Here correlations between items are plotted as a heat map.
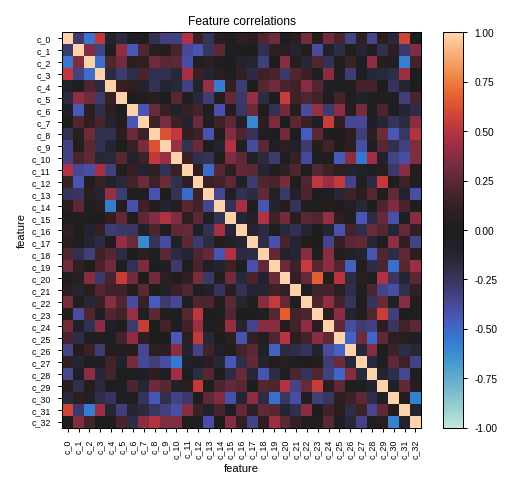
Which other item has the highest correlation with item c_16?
c_14
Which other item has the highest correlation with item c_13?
c_4
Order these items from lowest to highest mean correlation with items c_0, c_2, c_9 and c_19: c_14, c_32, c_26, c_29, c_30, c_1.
c_30, c_26, c_14, c_1, c_29, c_32
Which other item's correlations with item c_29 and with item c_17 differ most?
c_12
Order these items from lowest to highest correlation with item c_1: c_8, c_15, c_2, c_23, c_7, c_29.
c_23, c_29, c_15, c_8, c_7, c_2
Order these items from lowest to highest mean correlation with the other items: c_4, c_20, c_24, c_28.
c_28, c_4, c_24, c_20
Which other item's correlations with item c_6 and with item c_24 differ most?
c_7
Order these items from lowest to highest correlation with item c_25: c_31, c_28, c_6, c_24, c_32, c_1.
c_28, c_1, c_32, c_31, c_24, c_6
